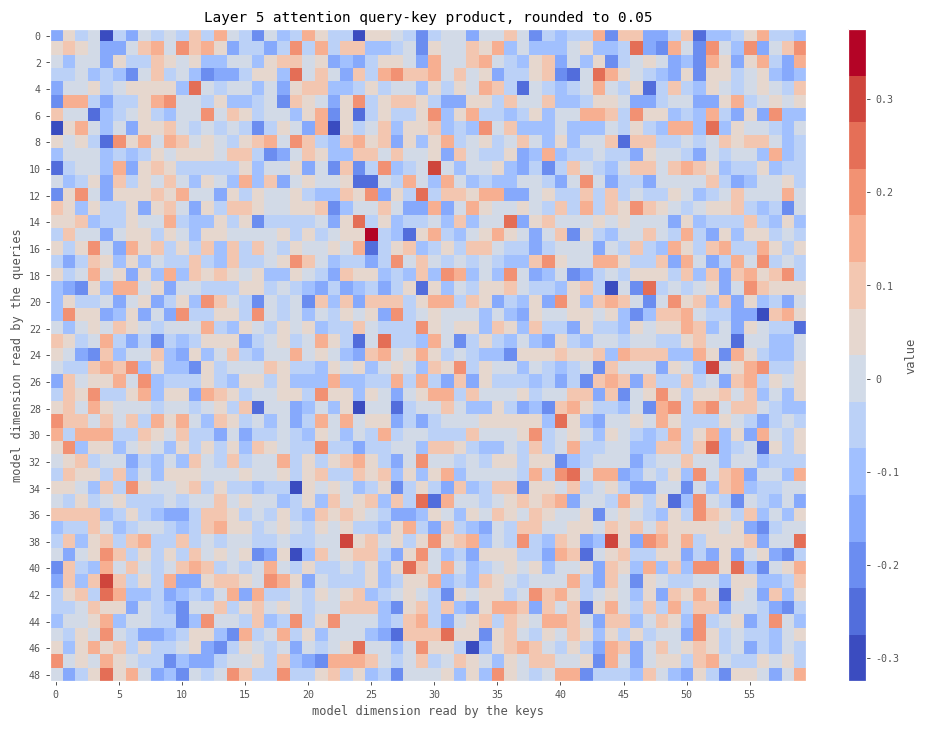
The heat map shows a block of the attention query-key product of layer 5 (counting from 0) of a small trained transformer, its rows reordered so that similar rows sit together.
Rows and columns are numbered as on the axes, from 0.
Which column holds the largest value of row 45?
31
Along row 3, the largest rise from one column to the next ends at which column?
19
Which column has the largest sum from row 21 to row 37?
51
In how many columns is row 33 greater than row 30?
27
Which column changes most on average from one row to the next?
24
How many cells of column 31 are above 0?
19
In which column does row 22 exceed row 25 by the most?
29
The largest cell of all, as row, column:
15, 25
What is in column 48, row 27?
0.2
